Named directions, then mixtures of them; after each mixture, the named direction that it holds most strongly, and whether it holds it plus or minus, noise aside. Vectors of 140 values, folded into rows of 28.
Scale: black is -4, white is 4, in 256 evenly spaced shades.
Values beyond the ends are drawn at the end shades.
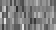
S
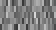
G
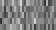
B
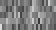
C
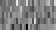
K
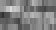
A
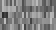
S, plus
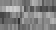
A, plus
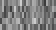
B, plus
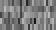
B, minus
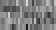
K, plus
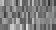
B, plus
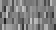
S, minus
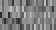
B, minus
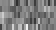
K, minus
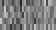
B, minus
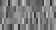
G, minus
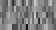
G, plus
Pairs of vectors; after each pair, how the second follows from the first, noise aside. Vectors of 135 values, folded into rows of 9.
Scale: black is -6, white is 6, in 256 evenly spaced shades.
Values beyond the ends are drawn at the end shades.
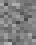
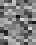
wrapped around, negated, scaled up.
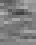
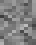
shuffled.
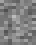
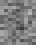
reversed, negated.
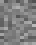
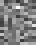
scaled up.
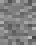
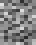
wrapped around, negated, scaled up.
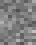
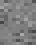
negated, partly zeroed.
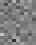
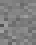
wrapped around, shrunk.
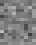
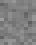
wrapped around, shrunk.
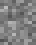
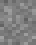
wrapped around, shrunk.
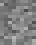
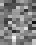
scaled up.
